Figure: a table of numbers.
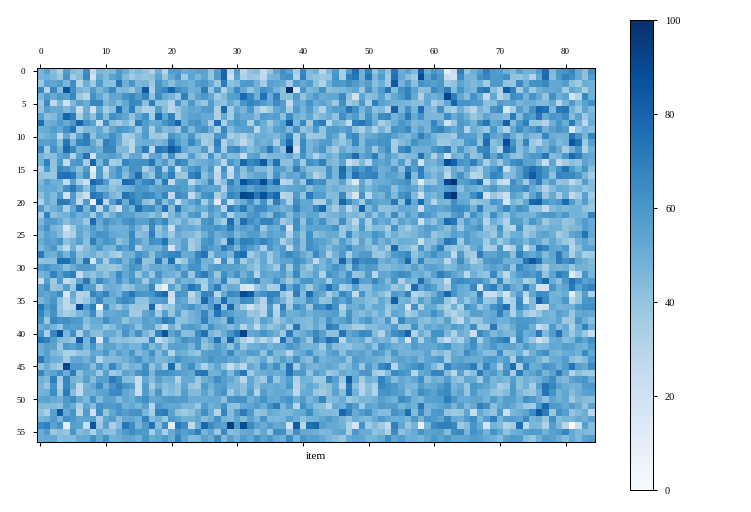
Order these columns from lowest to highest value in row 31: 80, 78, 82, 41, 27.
82, 27, 41, 78, 80
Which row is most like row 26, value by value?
23
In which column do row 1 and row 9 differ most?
81
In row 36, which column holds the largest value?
6
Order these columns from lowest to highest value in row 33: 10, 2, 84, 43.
2, 10, 43, 84
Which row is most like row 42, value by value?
53
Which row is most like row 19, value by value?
17
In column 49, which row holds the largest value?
21
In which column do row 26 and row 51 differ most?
58
